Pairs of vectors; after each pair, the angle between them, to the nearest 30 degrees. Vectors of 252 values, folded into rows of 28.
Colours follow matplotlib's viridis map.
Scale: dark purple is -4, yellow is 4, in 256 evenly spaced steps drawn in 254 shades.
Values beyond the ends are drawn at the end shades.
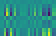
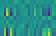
30 degrees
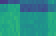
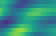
90 degrees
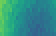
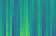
90 degrees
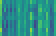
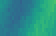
90 degrees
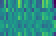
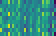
60 degrees
